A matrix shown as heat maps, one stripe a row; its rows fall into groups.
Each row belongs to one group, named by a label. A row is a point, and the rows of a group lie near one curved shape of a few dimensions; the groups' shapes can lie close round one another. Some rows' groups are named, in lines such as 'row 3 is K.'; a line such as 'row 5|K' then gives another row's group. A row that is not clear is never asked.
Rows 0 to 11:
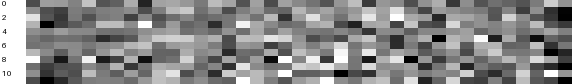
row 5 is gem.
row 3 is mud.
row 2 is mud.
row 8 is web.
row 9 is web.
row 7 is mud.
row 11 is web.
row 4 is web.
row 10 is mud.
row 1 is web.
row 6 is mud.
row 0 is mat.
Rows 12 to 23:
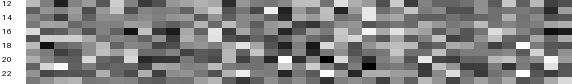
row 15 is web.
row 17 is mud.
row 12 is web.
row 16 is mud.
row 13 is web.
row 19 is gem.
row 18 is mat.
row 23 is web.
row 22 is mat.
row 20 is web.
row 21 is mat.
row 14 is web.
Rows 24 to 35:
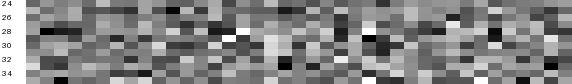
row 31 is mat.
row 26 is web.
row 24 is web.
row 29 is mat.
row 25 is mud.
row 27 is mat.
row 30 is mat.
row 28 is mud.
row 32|mud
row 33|mat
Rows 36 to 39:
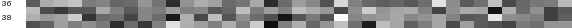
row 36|mud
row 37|mud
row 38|mud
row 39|mat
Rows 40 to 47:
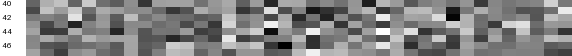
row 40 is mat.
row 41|web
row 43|mat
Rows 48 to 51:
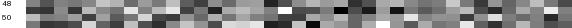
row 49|mud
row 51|mat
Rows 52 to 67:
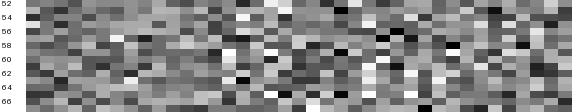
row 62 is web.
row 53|mud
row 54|web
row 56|mud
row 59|mat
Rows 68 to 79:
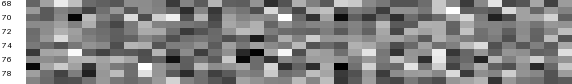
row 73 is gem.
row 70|mud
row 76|gem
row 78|mat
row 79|mud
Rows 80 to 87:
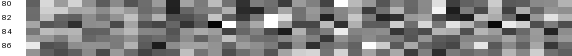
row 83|mat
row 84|mud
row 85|web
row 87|web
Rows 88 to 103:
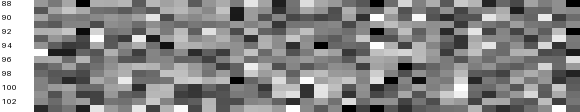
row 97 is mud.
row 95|mud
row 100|mat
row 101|mat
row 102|mud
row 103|mud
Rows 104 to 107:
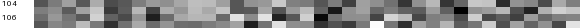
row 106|mat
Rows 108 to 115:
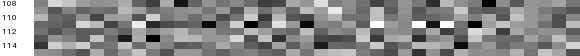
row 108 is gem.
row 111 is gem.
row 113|mat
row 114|web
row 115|web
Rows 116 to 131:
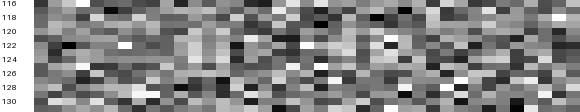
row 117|gem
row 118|web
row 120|mud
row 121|mat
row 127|mat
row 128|gem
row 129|mud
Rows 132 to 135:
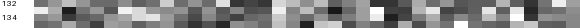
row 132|mat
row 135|mat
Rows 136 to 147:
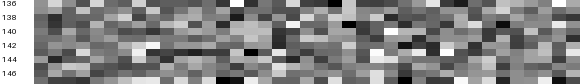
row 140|mat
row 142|mud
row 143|gem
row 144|mat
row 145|gem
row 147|mud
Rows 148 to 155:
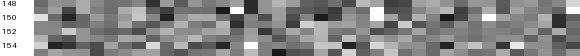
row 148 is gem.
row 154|mud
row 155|mud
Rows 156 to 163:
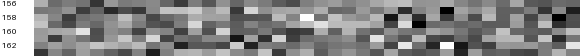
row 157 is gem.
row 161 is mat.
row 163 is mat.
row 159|web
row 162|gem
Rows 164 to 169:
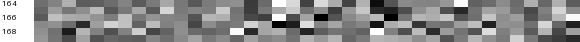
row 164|mat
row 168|gem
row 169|mud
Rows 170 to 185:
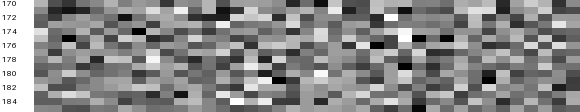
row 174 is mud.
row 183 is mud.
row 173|mat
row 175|web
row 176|mat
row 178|mat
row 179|mud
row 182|mud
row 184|mat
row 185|web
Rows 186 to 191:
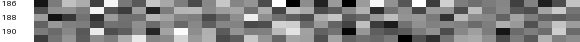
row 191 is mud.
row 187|mat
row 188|mud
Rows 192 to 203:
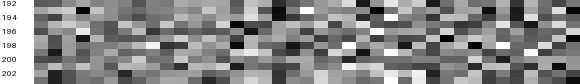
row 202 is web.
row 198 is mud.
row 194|mat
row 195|mat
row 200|mud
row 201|mud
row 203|web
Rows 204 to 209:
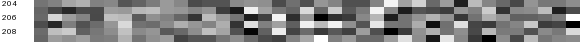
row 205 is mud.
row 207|web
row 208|web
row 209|gem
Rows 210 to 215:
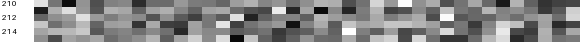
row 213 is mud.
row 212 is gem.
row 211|web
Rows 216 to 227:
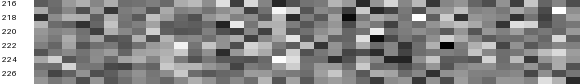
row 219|mat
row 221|mat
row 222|gem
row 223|mud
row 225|gem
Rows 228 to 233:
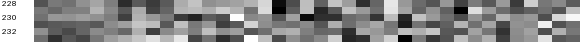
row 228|mat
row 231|mud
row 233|mud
